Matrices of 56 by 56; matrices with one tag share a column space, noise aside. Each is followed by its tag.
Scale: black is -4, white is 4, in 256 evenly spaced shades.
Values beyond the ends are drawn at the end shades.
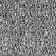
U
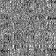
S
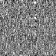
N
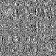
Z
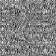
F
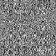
F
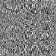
F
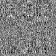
U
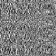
F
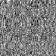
N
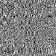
U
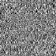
F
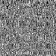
N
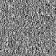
U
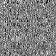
N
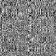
Z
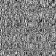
N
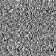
F
